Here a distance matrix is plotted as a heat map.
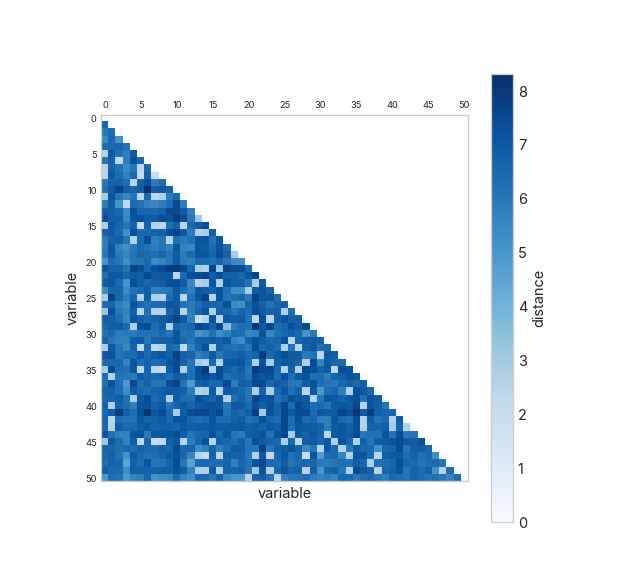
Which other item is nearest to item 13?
28
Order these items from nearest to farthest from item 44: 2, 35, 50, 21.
2, 50, 21, 35
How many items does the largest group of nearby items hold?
11
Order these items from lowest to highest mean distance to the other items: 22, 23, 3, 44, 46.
3, 23, 46, 44, 22
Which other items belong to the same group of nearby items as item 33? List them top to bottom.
30, 46
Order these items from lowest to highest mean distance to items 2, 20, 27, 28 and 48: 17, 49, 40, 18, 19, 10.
49, 18, 19, 17, 40, 10
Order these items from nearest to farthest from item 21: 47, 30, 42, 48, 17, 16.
47, 16, 30, 42, 48, 17
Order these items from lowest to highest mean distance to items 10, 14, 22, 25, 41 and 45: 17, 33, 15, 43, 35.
15, 35, 17, 43, 33
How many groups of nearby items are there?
12
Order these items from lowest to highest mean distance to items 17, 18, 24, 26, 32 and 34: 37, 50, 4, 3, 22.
50, 3, 4, 37, 22
